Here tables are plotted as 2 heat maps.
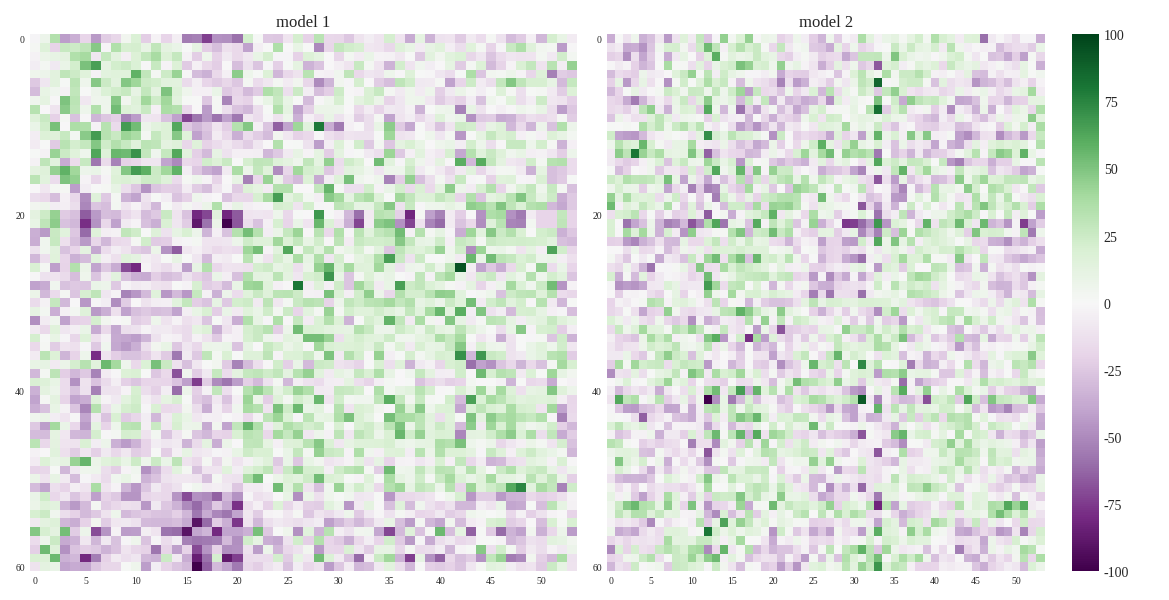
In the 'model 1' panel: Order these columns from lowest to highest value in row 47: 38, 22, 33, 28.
33, 22, 38, 28
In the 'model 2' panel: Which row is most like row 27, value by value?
51
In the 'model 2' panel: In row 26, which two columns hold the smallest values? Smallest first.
5, 33
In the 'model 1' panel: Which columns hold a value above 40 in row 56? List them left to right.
0, 3, 22, 40
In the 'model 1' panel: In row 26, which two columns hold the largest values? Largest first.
42, 29
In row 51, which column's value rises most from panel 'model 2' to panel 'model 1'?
48
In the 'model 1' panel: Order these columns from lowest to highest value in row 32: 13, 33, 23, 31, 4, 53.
31, 4, 13, 23, 53, 33
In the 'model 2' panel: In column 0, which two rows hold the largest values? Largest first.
19, 18
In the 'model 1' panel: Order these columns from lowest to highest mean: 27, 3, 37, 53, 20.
20, 53, 3, 37, 27
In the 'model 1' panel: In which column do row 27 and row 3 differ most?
6
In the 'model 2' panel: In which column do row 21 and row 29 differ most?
25
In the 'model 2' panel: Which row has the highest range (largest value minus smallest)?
41
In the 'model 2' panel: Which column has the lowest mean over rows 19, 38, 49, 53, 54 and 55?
33
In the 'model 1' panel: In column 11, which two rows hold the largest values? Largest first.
15, 7
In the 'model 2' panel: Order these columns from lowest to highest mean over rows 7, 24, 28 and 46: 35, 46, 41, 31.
31, 46, 35, 41
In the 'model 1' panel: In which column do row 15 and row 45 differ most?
24
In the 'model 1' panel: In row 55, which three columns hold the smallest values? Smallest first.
16, 20, 17
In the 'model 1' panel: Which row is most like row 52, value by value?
9
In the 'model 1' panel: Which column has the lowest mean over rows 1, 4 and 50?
17
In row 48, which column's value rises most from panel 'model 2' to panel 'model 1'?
12
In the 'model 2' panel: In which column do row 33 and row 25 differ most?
18
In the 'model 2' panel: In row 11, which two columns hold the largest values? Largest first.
12, 33
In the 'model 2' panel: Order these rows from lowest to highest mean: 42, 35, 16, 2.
42, 2, 35, 16
